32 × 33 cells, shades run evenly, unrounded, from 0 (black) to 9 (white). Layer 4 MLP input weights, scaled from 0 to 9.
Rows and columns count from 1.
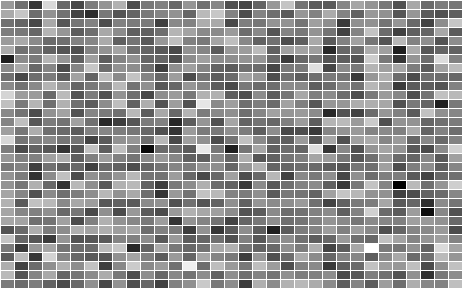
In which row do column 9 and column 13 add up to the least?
14
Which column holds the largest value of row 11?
1
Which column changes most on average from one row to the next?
8
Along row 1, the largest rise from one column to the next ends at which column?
4
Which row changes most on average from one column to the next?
17
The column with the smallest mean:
31
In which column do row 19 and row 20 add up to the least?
3
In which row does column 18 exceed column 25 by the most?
16
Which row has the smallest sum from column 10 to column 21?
26
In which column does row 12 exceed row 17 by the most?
11
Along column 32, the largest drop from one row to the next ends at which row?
12
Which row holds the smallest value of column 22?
15
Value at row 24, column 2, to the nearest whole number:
5
